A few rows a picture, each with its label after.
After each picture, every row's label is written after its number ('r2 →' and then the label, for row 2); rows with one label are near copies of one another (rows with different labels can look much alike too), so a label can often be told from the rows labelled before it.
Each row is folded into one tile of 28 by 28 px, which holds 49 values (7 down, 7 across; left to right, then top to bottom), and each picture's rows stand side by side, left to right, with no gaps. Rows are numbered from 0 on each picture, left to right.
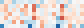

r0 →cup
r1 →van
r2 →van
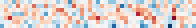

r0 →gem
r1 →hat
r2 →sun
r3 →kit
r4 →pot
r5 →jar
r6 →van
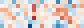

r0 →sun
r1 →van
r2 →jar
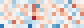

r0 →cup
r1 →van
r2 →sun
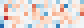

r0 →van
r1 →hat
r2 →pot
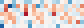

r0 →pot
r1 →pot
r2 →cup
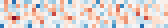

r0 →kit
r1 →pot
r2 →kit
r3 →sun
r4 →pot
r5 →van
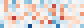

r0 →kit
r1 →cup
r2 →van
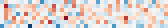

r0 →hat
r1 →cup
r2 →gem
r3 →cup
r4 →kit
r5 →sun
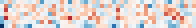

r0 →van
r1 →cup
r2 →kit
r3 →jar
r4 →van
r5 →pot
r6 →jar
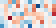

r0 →gem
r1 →pot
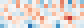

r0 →gem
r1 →jar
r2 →kit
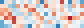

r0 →jar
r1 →sun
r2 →kit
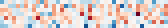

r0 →jar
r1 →gem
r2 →pot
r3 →van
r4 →pot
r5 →cup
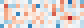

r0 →hat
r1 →pot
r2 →kit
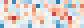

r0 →kit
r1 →pot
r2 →jar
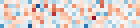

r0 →hat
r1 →pot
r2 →sun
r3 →gem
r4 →sun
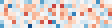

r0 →pot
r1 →cup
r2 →hat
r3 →sun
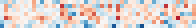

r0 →van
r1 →kit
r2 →hat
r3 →jar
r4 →van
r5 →cup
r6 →gem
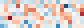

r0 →gem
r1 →sun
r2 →pot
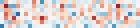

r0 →hat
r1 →kit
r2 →hat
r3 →gem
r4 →hat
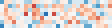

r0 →pot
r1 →hat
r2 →cup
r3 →jar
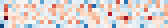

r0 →van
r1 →cup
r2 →cup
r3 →pot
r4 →kit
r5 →gem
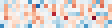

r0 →van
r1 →pot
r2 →gem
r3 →gem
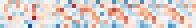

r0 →gem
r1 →van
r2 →sun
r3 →sun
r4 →jar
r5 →jar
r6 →jar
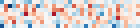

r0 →pot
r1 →pot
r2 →sun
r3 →hat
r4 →van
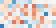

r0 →cup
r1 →hat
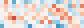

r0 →kit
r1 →cup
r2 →jar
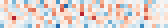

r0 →kit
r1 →sun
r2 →pot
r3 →gem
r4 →hat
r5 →van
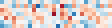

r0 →jar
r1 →pot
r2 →hat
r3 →jar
